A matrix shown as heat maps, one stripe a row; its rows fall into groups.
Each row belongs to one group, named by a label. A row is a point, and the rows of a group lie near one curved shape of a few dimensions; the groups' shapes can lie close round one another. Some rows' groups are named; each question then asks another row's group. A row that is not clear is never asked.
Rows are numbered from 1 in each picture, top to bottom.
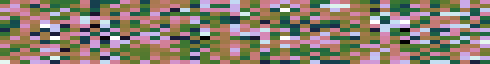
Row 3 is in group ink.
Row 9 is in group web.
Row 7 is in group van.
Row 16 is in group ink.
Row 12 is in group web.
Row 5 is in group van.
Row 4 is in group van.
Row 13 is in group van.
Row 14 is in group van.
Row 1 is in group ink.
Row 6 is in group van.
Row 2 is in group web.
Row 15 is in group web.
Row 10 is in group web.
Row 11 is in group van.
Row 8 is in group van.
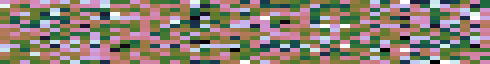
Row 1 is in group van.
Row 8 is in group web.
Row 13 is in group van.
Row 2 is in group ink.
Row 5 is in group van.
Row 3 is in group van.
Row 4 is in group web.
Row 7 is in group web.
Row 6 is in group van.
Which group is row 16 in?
van
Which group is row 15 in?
van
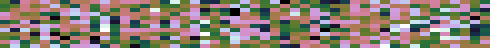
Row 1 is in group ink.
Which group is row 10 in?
van
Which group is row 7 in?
van
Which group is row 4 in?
van
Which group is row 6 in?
web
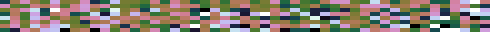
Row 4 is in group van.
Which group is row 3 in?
web
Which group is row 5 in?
ink
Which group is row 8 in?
van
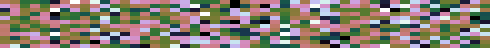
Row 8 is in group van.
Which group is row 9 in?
web
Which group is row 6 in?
van
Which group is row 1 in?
van
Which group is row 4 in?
web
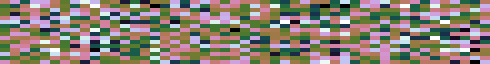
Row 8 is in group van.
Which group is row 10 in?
van
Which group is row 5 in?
van
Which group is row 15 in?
web
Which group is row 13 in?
van
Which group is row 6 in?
ink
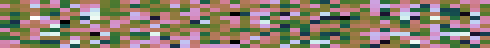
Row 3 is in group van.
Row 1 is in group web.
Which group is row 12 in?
ink
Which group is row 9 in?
van
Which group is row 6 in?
van
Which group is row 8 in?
van
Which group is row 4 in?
van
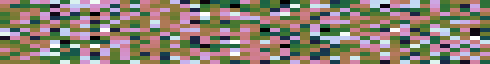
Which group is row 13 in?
ink
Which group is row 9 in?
ink
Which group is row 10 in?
web
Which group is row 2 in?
van
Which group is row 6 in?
web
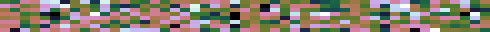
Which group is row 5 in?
van
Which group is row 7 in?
van
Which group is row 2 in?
van
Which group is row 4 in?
van
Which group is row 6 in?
ink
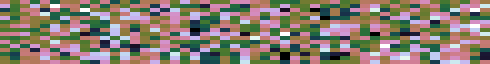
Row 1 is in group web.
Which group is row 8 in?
web
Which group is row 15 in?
ink
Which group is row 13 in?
web
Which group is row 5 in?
ink
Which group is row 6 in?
van
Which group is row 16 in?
van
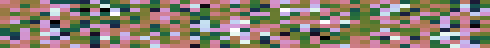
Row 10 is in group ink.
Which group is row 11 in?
van
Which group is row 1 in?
web
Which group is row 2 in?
van
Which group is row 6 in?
web
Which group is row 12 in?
web
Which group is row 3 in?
web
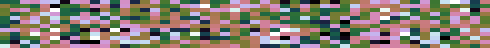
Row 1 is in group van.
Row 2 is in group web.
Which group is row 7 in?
ink
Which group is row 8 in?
web
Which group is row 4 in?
van
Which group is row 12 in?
ink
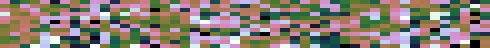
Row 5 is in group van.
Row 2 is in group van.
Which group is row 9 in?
van
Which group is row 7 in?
van
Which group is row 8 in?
van
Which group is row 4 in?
ink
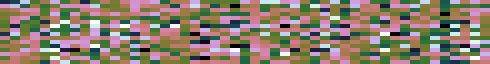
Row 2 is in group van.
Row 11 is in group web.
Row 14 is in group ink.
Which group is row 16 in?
van
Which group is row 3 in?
web
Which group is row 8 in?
web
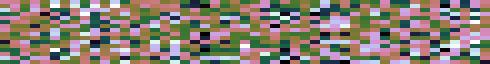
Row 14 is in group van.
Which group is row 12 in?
van
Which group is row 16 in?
ink
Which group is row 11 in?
web
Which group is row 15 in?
ink
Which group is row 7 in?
web
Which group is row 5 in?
ink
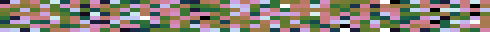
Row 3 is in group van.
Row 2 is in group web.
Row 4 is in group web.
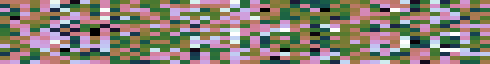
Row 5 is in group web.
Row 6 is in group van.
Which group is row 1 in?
van
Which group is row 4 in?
van
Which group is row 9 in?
van
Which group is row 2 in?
van
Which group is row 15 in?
web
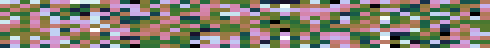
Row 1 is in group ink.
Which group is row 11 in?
van
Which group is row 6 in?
ink
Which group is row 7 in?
van
